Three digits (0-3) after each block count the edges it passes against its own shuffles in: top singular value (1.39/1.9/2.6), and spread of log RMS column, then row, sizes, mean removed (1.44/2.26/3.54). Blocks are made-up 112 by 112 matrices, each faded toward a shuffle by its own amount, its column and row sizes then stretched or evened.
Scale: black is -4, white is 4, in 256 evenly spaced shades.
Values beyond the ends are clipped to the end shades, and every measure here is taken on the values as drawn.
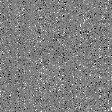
0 2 0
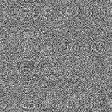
2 1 0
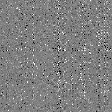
2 2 1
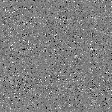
0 1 1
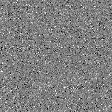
1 0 1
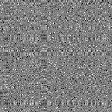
3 0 1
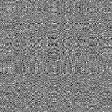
3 0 2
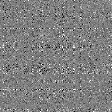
2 2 2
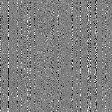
3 3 0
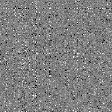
2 2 1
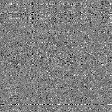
2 1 2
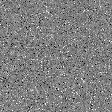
1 0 0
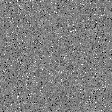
1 1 0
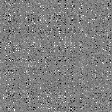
2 2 1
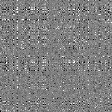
3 2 2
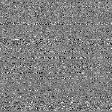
0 1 3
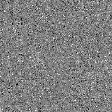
1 1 0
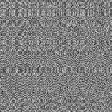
3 1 1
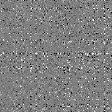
2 2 2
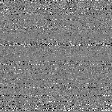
1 1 3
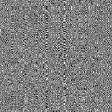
3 2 0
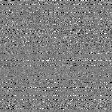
1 1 3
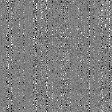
2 3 1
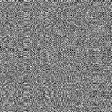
3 1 2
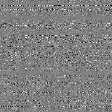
1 1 3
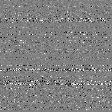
1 0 3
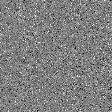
0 1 0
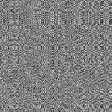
3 2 1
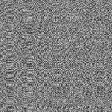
3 1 2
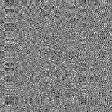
3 1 0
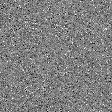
1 0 0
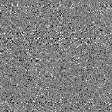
2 1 2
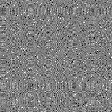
3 0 0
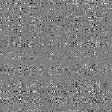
2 2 3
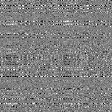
3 0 3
